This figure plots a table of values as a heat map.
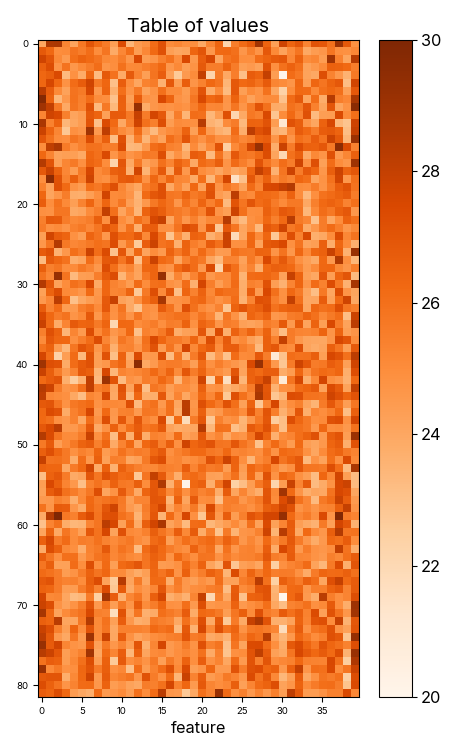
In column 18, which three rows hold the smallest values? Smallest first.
55, 47, 81
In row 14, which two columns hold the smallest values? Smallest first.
30, 21
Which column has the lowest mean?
25
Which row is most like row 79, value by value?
46
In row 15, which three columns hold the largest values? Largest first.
39, 0, 32
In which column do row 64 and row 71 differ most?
9
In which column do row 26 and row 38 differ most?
27
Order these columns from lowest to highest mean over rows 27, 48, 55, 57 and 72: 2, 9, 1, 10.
10, 9, 1, 2
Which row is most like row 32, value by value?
29
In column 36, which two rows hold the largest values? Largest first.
2, 7
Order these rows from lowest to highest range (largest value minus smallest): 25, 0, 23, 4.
23, 25, 0, 4
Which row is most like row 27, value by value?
54
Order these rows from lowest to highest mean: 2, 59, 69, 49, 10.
69, 10, 49, 2, 59
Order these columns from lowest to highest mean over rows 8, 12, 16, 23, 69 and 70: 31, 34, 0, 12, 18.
34, 18, 31, 12, 0
